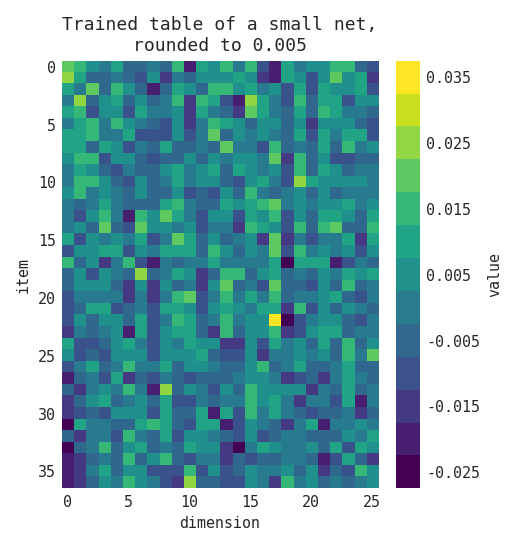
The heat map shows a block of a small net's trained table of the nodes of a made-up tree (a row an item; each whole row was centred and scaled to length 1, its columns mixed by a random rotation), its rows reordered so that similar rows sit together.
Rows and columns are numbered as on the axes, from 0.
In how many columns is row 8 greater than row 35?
12
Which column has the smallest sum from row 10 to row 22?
18
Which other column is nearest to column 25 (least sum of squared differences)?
6
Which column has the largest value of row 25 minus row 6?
25
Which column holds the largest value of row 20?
10
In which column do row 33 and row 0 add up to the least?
14
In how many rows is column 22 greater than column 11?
19
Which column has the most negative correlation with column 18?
17
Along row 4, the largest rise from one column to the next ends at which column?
15
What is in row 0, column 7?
0
